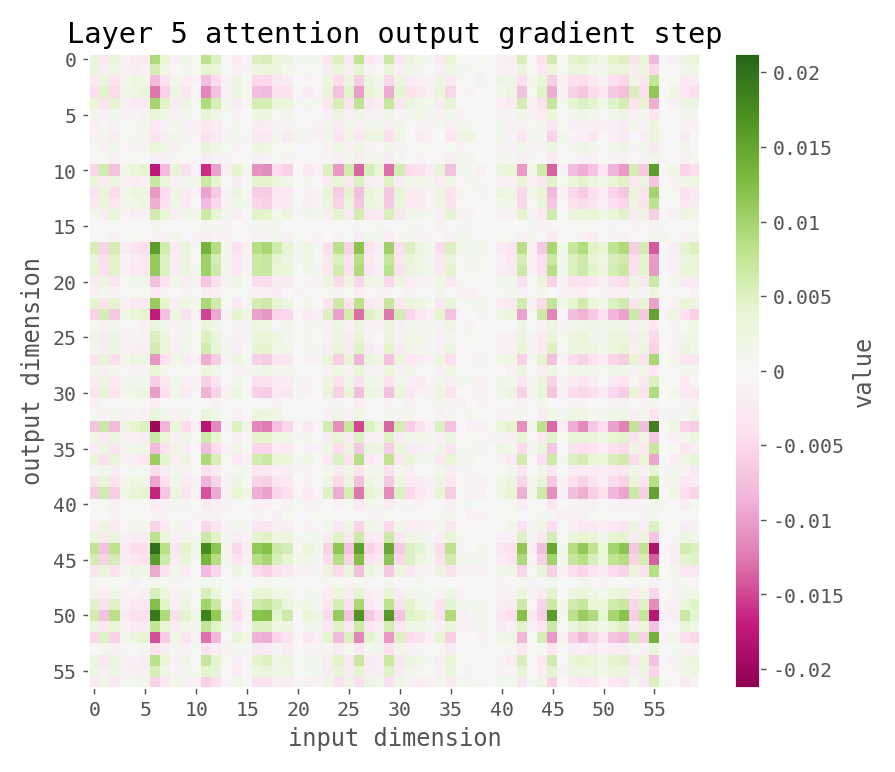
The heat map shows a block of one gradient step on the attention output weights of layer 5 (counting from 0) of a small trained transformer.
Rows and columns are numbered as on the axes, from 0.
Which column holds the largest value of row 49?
6
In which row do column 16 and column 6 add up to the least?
33
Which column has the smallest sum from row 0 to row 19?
55
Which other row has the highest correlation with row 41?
21
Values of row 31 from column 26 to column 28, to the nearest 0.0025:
-0.0025 0 0
